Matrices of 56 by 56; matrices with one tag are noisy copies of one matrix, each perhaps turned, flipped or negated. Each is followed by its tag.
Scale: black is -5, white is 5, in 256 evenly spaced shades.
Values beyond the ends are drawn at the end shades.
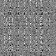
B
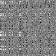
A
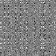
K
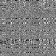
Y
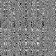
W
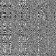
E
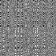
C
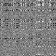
E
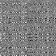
C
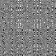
C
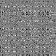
K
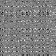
K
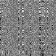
Y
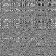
E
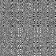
C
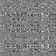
B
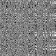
A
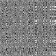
A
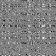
W
